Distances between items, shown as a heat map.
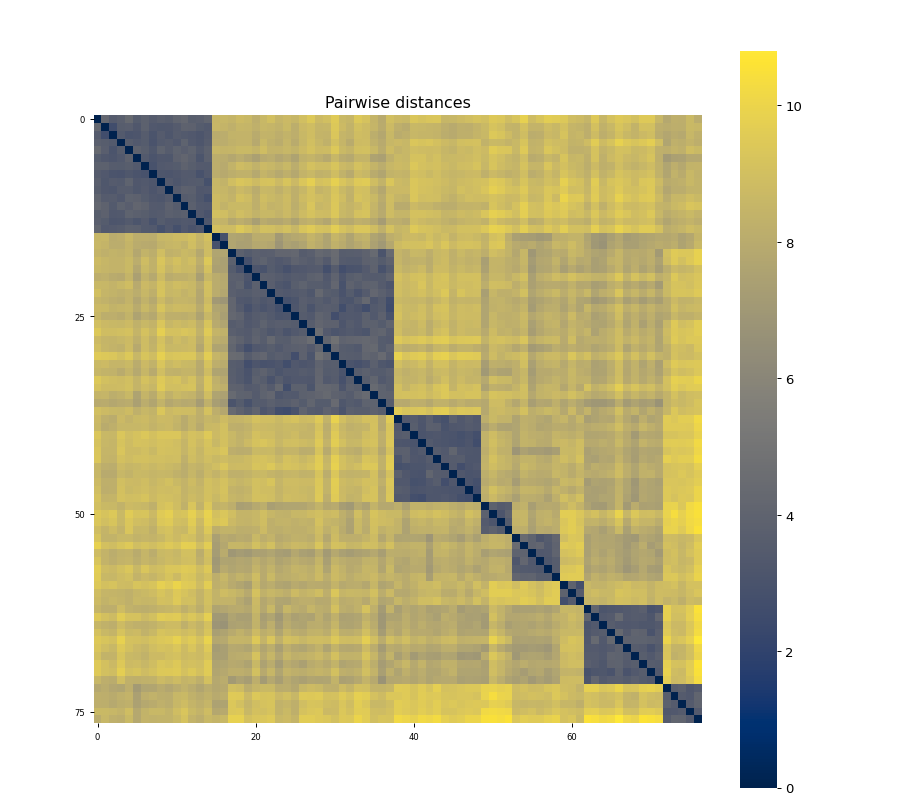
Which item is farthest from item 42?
76
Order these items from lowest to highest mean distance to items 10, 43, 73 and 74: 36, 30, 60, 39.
39, 36, 60, 30
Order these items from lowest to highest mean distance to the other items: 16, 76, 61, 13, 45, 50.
13, 45, 16, 61, 50, 76
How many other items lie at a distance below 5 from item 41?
10
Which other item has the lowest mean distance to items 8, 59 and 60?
61
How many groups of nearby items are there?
9
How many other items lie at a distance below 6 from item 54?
5
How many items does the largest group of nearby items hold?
21
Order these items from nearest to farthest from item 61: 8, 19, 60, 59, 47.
59, 60, 19, 47, 8
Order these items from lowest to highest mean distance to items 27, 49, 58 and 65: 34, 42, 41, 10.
34, 42, 41, 10
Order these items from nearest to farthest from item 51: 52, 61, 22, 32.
52, 32, 22, 61
